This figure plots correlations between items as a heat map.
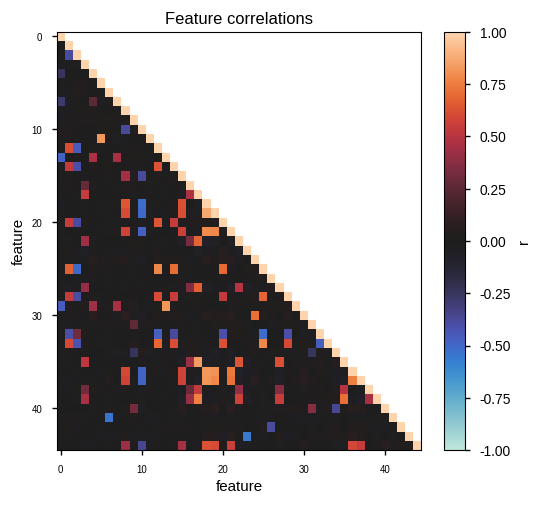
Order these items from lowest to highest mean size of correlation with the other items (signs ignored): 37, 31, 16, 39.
31, 16, 39, 37
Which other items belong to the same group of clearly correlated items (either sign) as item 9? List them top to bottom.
31, 34, 40
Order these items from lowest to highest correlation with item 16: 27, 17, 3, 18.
18, 3, 27, 17
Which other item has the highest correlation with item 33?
25
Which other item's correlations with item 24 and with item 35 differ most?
17
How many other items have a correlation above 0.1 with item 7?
3
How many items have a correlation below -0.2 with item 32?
7
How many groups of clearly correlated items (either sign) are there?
10
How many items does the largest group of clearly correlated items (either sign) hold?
9
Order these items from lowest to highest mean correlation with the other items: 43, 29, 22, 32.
32, 43, 29, 22
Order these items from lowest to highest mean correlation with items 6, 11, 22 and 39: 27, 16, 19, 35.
19, 16, 27, 35
